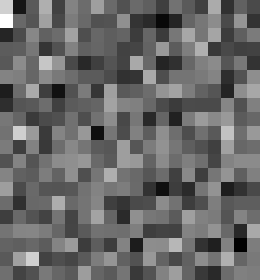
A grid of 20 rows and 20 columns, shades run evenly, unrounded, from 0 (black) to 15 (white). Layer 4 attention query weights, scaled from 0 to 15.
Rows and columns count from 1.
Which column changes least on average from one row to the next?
6
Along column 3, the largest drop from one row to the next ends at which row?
20
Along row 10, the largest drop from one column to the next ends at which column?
8
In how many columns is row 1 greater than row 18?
9
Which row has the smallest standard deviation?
12
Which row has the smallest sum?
14
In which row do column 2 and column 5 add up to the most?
10
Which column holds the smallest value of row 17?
19
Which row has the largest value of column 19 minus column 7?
5
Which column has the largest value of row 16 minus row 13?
16
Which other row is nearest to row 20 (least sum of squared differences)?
11
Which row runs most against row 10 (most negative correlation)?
1
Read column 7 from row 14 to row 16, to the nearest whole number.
7 7 7
